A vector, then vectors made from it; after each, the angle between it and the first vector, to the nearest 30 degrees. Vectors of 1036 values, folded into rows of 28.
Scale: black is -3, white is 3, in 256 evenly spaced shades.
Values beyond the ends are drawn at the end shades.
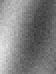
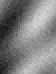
150 degrees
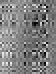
60 degrees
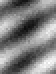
90 degrees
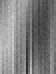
30 degrees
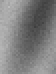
30 degrees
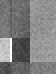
90 degrees
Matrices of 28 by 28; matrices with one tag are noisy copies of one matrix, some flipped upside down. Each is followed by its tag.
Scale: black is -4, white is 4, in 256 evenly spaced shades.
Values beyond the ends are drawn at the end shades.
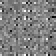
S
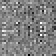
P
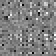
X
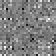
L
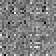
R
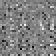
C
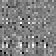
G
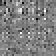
G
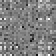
L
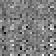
C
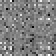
L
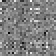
R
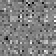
X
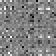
L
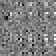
X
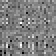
G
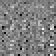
C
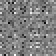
R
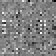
P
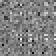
X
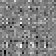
G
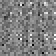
X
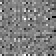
S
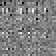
G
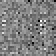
P
